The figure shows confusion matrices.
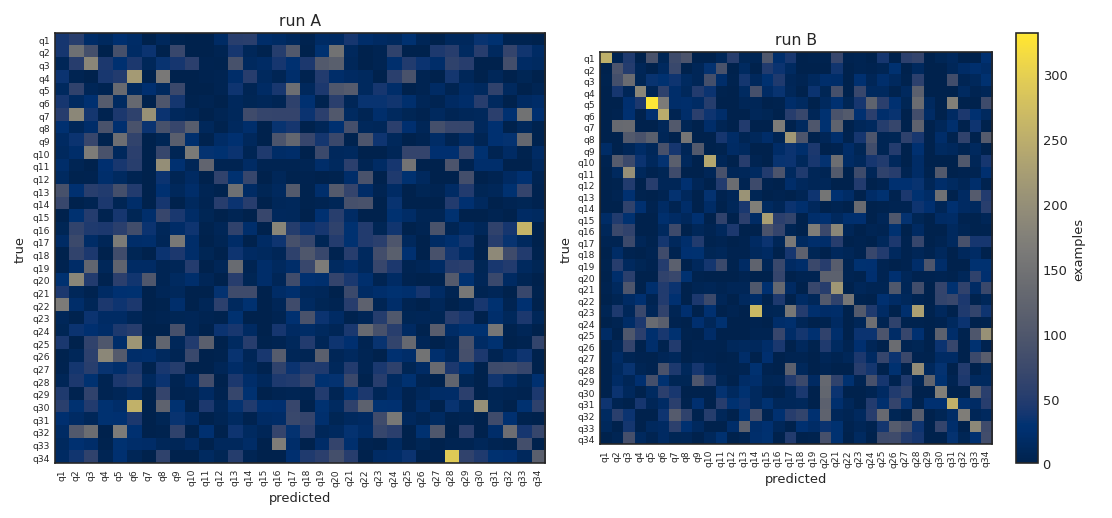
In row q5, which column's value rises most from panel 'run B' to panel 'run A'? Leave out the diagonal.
q17
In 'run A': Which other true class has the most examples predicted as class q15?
q7
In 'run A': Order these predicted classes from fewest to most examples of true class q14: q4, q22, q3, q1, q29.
q3, q29, q4, q1, q22
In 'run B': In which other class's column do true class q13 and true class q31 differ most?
q30
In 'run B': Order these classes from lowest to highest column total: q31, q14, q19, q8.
q8, q19, q31, q14
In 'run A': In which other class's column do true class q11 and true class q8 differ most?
q25
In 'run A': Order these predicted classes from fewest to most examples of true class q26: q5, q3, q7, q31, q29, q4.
q31, q7, q3, q29, q5, q4
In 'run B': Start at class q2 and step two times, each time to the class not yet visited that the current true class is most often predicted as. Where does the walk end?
q3
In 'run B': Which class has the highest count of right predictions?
q5
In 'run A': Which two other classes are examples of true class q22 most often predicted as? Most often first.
q1, q17
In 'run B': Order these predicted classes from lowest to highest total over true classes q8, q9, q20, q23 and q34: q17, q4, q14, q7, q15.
q15, q7, q4, q14, q17
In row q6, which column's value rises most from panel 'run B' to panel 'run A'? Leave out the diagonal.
q4
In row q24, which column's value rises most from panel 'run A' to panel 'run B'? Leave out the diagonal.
q5
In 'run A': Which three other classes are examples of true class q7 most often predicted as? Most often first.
q2, q33, q20
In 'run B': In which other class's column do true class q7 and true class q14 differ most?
q16
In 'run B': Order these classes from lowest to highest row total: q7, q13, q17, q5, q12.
q12, q17, q13, q7, q5
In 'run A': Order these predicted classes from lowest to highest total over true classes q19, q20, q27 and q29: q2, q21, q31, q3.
q21, q31, q2, q3
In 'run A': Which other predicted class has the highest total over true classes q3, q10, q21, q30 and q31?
q6
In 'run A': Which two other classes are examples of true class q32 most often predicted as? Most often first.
q5, q3
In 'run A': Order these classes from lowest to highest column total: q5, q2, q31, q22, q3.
q22, q31, q2, q3, q5
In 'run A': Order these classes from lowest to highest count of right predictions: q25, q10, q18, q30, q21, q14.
q14, q21, q18, q25, q10, q30
